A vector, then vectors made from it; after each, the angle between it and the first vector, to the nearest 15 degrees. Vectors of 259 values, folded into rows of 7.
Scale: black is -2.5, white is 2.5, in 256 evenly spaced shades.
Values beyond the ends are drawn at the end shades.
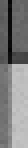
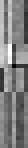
120 degrees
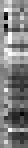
135 degrees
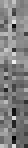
120 degrees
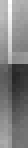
150 degrees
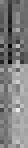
30 degrees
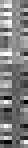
120 degrees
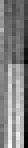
75 degrees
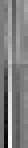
105 degrees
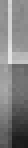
150 degrees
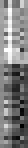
150 degrees
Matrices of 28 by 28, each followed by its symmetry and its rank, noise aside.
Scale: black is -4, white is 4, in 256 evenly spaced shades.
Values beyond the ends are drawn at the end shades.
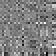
antisymmetric, rank four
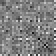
symmetric, rank six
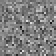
antisymmetric, rank six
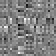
antisymmetric, rank four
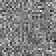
no symmetry, rank six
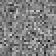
no symmetry, rank eight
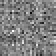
antisymmetric, rank eight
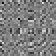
symmetric, rank four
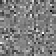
no symmetry, rank eight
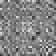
symmetric, rank four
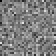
symmetric, rank six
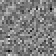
symmetric, rank eight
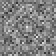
symmetric, rank eight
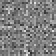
no symmetry, rank eight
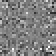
no symmetry, rank six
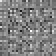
symmetric, rank four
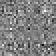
no symmetry, rank four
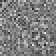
symmetric, rank eight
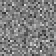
antisymmetric, rank eight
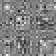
symmetric, rank four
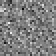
antisymmetric, rank eight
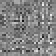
no symmetry, rank six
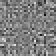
antisymmetric, rank six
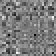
symmetric, rank four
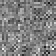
antisymmetric, rank six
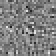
antisymmetric, rank six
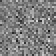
no symmetry, rank six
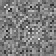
symmetric, rank eight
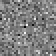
antisymmetric, rank eight
